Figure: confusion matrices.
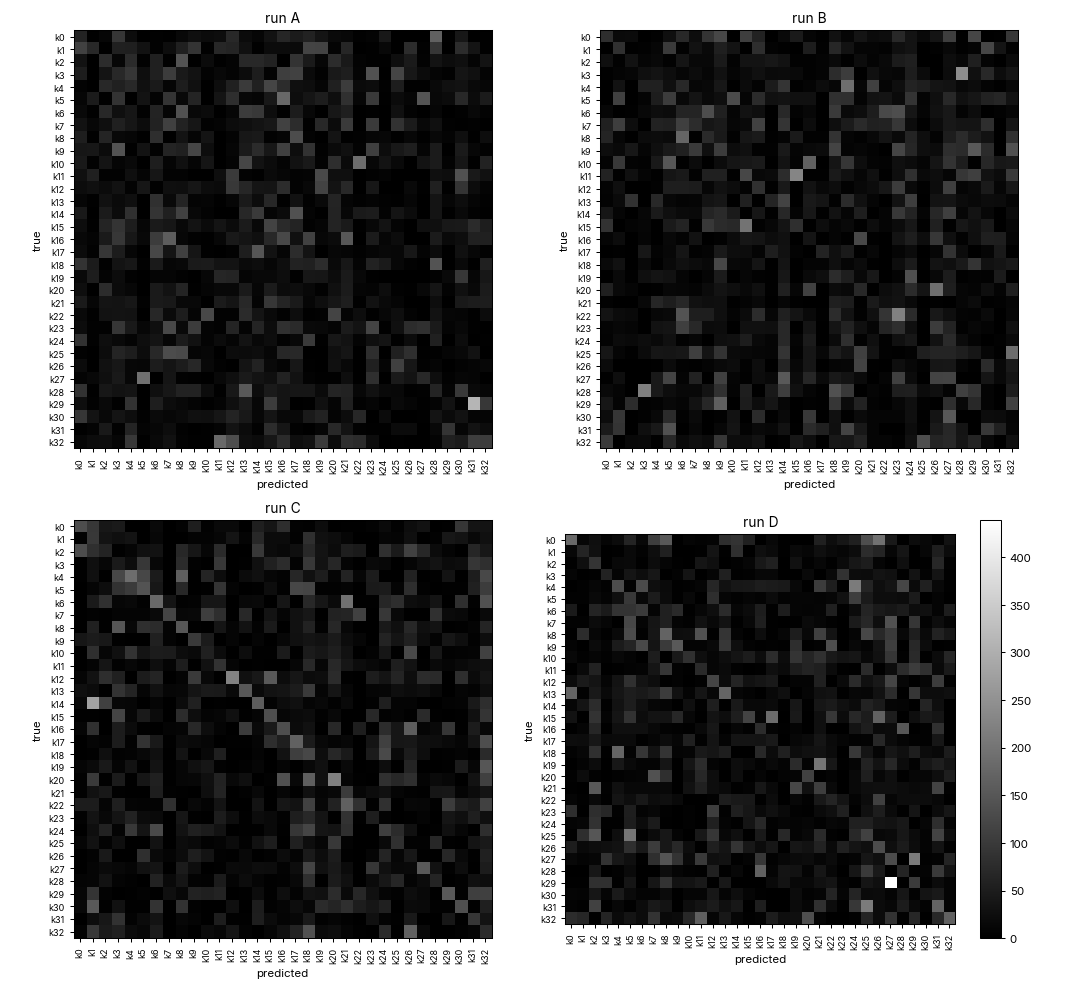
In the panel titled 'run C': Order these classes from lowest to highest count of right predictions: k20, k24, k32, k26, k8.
k26, k32, k24, k8, k20
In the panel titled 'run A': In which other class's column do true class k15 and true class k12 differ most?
k19
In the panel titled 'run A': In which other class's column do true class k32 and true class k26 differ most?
k11
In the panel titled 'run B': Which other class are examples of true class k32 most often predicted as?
k25
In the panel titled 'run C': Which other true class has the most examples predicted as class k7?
k22
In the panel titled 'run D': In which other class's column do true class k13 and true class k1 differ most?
k0
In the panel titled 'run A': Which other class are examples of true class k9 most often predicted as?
k3
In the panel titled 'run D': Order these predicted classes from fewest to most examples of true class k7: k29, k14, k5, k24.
k14, k24, k29, k5
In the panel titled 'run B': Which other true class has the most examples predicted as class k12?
k7
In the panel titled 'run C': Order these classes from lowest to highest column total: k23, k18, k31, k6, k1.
k23, k31, k6, k1, k18
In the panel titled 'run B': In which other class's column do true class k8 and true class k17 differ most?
k6
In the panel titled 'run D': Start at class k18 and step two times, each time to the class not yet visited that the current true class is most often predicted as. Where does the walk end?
k24
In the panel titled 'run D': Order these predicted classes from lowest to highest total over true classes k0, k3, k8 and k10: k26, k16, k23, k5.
k16, k23, k5, k26
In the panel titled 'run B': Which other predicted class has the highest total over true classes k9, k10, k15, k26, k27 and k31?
k5
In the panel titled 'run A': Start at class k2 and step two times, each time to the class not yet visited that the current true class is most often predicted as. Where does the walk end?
k17
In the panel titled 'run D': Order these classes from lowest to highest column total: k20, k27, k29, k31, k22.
k20, k22, k29, k31, k27
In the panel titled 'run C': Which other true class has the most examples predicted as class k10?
k7
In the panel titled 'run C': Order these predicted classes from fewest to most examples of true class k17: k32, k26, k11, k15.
k11, k26, k15, k32
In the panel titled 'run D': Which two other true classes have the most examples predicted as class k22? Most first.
k9, k15
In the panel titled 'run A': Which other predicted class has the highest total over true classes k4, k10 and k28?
k13
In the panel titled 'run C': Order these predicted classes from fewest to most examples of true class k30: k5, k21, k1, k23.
k5, k23, k21, k1
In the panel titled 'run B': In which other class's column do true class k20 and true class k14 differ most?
k26
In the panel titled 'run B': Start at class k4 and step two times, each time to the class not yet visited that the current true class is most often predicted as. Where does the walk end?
k24
